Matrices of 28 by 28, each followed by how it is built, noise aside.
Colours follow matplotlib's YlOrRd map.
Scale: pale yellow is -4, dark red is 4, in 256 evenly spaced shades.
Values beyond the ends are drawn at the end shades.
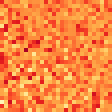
lower triangular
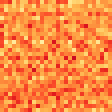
repeating columns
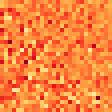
lower triangular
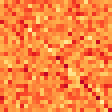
diagonal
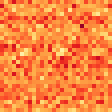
repeating columns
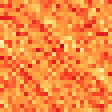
Toeplitz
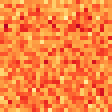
repeating columns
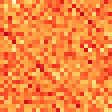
Toeplitz
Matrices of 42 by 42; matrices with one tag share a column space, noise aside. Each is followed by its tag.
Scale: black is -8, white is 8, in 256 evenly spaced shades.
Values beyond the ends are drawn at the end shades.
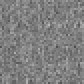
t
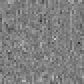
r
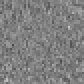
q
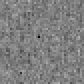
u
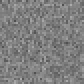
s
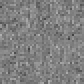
t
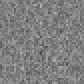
s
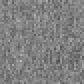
u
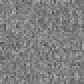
r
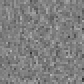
q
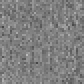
t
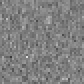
q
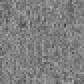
t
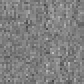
t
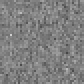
t
